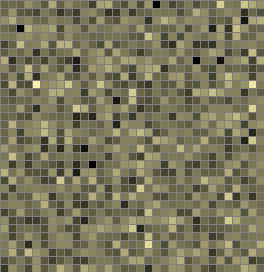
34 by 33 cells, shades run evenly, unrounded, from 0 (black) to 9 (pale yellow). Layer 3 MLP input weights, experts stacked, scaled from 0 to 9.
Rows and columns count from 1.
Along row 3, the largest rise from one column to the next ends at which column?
32
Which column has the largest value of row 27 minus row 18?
19
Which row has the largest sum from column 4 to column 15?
11
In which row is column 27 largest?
12
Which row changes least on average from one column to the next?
5
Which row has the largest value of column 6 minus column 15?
16
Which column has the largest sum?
30
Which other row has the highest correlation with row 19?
33
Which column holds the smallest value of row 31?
4
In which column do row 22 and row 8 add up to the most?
1
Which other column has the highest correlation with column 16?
22
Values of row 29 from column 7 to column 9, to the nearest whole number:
5 4 3
